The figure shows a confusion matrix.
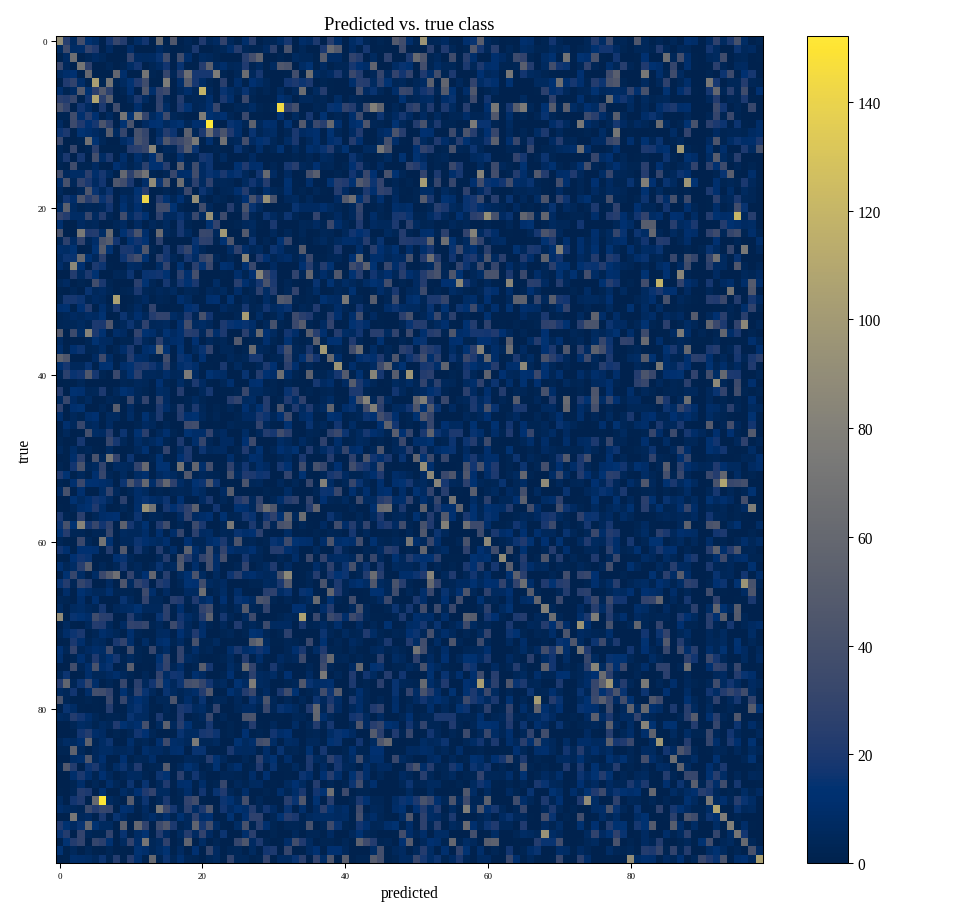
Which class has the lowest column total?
90
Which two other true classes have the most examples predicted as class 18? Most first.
40, 4
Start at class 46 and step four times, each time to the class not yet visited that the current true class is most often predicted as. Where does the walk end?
1
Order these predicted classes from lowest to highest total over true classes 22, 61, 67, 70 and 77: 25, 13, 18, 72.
72, 13, 25, 18
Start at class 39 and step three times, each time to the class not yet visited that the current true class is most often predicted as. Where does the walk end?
12
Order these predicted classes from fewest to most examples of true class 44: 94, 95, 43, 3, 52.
95, 3, 94, 43, 52
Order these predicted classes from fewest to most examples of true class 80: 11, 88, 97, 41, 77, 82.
41, 11, 88, 77, 97, 82
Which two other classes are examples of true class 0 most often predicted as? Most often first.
51, 14
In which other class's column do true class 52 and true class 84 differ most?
19
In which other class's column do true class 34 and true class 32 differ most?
96
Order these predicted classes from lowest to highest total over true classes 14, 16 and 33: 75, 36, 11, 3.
3, 36, 11, 75
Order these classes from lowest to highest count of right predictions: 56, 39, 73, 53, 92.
56, 73, 53, 39, 92
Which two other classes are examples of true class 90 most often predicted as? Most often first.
38, 83
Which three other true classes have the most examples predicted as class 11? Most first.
9, 94, 16
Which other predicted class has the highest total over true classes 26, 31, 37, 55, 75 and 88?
42
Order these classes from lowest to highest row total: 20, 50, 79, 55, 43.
20, 50, 55, 79, 43
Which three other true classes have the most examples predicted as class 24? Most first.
58, 54, 52
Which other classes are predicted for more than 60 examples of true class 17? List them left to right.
13, 51, 82, 88
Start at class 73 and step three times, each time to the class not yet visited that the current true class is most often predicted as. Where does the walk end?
5
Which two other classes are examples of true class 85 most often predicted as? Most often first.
2, 87
